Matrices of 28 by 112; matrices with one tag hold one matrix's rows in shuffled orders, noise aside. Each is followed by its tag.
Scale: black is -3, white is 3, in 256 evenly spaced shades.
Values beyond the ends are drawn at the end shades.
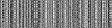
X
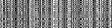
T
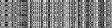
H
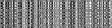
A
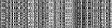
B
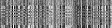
B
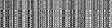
A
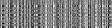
X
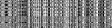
H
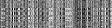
B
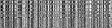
A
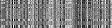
B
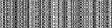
T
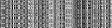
B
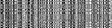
A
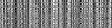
T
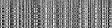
X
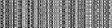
A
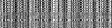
T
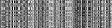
B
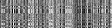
B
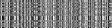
X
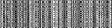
T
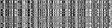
A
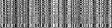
T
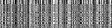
T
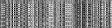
B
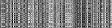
B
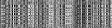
B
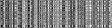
A
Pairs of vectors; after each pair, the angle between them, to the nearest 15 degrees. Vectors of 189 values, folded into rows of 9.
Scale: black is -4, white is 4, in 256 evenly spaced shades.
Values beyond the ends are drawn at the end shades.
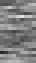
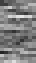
15 degrees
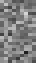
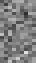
165 degrees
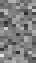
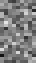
165 degrees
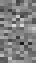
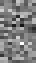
165 degrees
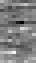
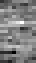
150 degrees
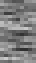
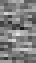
150 degrees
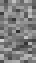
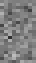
120 degrees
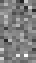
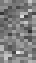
90 degrees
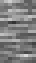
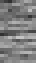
135 degrees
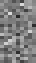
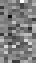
105 degrees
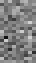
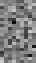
75 degrees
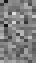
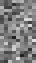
90 degrees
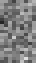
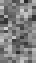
45 degrees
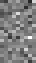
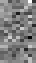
150 degrees
